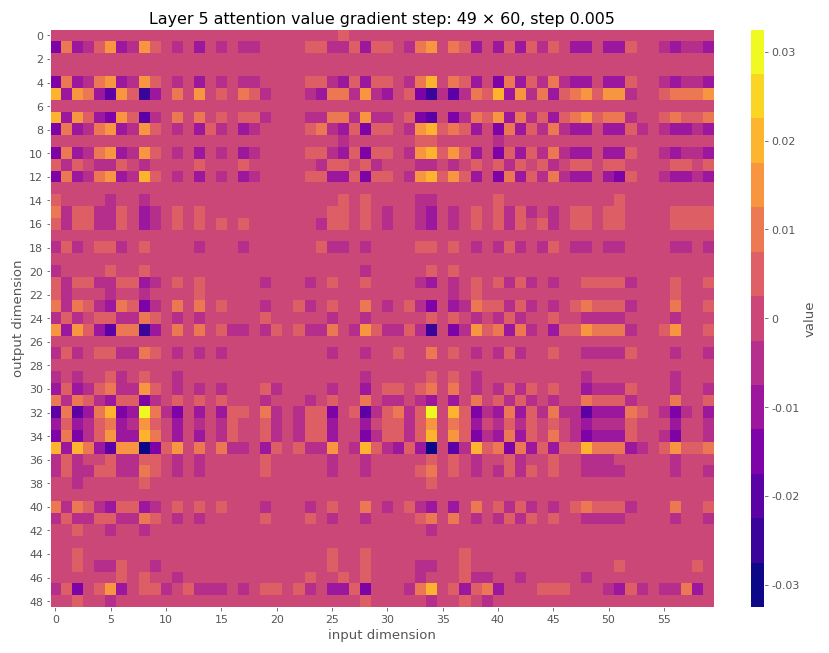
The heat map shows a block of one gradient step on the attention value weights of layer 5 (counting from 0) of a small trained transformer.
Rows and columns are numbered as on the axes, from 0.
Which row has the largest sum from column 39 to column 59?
5
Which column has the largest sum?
34
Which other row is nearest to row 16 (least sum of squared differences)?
15
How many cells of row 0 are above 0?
1
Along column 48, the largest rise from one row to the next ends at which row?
35
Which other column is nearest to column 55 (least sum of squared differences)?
32
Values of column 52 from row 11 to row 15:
0 0.005 0 0 0
